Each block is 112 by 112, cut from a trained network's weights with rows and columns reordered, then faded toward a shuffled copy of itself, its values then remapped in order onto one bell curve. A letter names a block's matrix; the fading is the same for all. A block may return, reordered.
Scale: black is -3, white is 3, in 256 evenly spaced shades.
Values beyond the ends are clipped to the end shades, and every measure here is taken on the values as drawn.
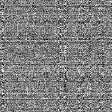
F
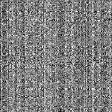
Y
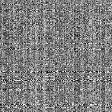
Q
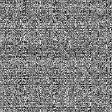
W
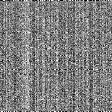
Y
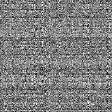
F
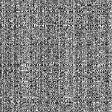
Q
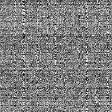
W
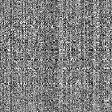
Q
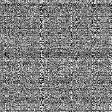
W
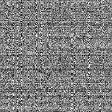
F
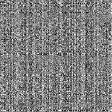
Y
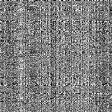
Y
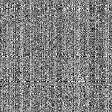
Y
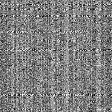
Q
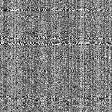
Q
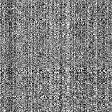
Y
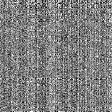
Y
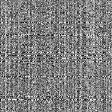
Q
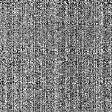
Y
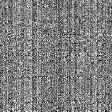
Y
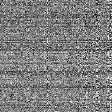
W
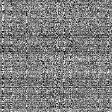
W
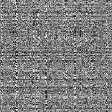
F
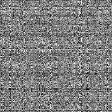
F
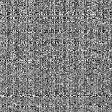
Q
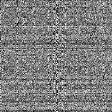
F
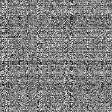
W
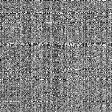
Q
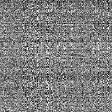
F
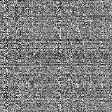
W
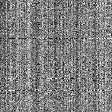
Y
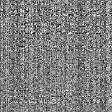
Q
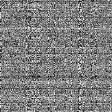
F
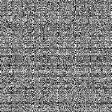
W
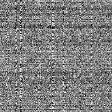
W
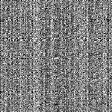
Y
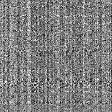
Y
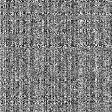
Y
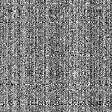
Y
